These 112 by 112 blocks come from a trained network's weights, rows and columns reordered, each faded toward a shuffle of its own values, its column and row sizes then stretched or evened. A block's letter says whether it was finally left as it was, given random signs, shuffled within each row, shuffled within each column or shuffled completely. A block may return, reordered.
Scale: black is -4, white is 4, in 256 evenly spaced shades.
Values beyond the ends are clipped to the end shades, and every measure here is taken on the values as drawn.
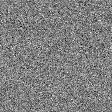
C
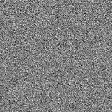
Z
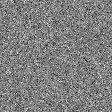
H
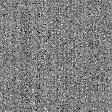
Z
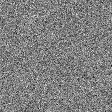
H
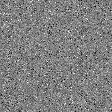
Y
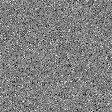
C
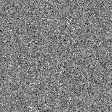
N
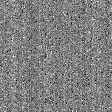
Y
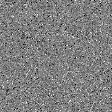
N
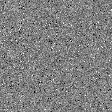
N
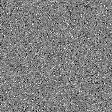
N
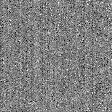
Y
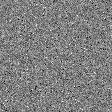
H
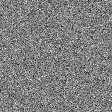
H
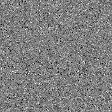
N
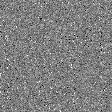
Y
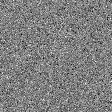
H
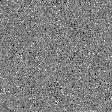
N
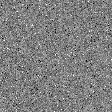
Y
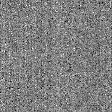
Z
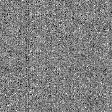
Z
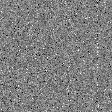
Y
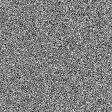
H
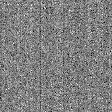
Z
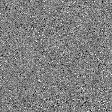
N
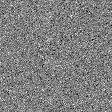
H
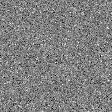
C
